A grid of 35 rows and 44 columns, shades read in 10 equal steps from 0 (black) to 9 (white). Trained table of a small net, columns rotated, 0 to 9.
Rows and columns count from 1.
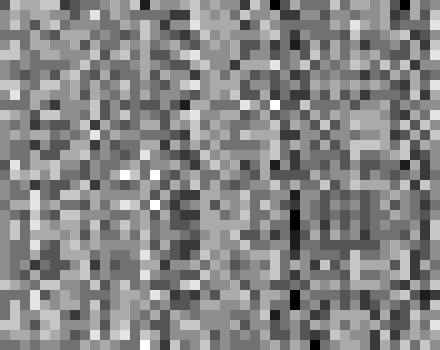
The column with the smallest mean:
30
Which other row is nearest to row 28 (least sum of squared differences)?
16
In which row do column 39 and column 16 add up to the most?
21
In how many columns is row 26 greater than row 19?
17
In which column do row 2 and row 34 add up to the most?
10
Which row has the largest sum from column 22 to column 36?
7
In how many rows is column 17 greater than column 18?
16
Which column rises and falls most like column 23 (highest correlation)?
27
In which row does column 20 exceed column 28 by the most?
1
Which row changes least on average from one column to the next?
25
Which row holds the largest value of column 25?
11
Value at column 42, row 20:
4
